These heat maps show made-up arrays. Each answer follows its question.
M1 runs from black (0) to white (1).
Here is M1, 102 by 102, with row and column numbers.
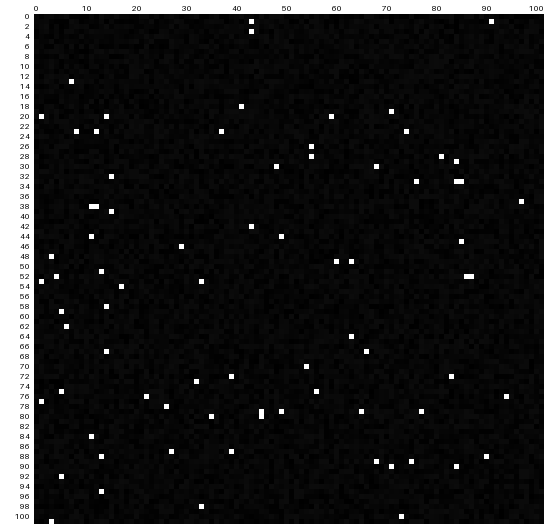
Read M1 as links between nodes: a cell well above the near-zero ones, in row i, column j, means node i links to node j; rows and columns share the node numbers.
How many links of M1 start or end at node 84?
4
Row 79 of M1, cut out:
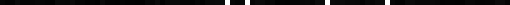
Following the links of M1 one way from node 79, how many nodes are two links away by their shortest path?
4
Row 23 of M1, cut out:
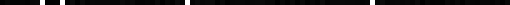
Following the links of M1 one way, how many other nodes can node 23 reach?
5
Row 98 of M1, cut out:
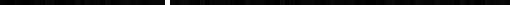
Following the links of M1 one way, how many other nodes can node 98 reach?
7
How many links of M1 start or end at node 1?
5
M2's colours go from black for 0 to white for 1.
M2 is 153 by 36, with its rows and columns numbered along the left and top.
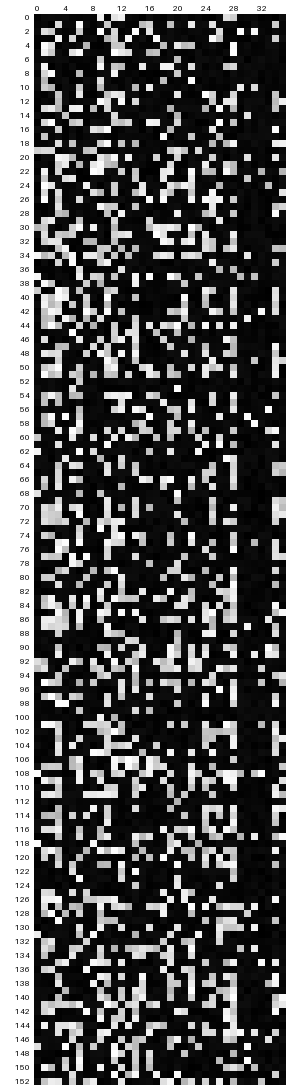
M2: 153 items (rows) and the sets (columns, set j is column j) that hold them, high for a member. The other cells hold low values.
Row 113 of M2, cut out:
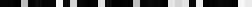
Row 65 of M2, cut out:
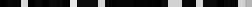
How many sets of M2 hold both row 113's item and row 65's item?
8
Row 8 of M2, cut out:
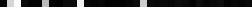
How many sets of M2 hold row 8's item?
5
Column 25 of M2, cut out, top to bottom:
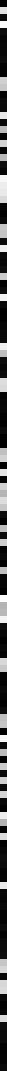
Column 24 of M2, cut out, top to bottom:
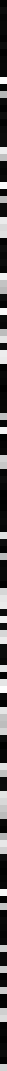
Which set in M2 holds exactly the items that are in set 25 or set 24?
3
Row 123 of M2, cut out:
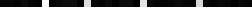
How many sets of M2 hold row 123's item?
4
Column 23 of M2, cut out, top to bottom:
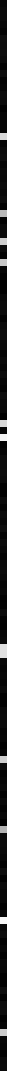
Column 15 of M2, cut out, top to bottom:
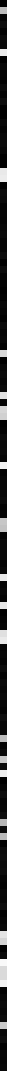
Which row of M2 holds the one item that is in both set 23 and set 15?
108
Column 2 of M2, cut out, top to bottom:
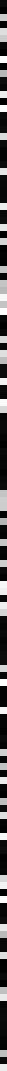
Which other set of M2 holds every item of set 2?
1
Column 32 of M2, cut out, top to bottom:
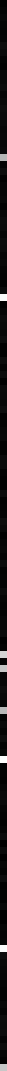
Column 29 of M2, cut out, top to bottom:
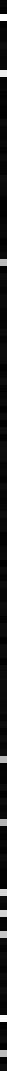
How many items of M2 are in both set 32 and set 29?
1
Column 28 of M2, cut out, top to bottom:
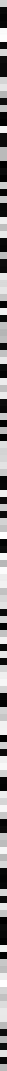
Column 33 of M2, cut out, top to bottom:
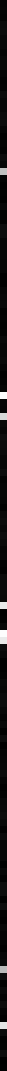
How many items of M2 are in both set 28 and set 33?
7
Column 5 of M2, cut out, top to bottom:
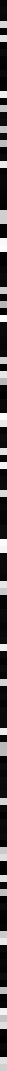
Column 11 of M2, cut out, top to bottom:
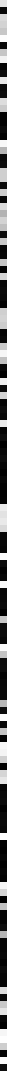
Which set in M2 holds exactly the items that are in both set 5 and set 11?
17
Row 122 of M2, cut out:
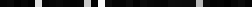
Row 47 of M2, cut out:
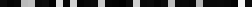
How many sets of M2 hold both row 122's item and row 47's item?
2
